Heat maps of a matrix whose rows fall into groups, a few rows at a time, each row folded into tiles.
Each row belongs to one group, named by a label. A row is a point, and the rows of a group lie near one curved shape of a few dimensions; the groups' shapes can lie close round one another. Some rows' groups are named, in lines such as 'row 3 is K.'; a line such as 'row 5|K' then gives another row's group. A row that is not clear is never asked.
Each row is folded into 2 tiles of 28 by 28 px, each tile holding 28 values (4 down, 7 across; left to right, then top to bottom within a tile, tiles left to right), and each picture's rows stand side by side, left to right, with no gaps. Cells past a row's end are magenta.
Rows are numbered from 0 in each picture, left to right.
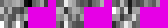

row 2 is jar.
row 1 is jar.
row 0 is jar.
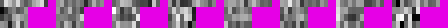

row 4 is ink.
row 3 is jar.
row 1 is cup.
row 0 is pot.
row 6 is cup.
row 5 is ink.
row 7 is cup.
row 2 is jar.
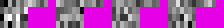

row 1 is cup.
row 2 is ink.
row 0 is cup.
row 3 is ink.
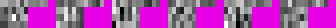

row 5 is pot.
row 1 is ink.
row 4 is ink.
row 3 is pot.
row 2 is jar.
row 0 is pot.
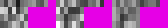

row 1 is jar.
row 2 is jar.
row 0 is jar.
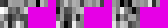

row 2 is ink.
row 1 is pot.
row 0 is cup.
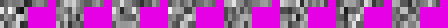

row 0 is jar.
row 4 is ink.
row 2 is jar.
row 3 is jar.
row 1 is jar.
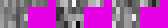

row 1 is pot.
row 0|cup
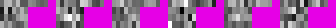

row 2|ink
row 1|ink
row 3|jar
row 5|ink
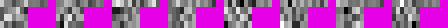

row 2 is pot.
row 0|cup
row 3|pot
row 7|ink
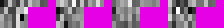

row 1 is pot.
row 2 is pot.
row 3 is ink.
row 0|pot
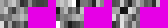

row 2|pot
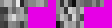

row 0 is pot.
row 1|jar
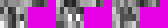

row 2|jar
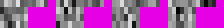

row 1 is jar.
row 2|ink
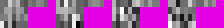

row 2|ink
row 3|ink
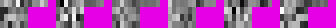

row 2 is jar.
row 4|jar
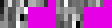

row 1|ink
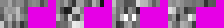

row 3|jar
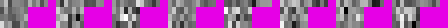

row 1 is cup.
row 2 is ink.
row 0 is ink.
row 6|jar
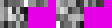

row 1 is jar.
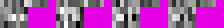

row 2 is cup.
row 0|ink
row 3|cup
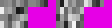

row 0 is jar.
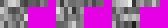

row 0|jar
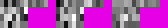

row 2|pot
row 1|cup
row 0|cup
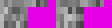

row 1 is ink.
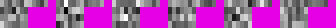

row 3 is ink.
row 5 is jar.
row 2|ink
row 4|ink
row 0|ink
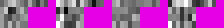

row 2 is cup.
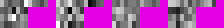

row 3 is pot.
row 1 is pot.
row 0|ink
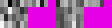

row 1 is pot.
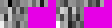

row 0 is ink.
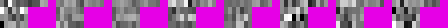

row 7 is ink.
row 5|cup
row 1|ink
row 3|pot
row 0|jar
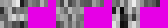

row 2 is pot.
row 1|jar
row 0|pot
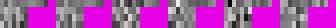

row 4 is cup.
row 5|cup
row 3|jar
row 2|jar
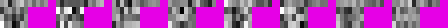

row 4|pot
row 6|pot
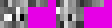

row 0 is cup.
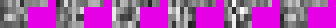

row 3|ink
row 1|pot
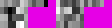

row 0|pot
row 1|cup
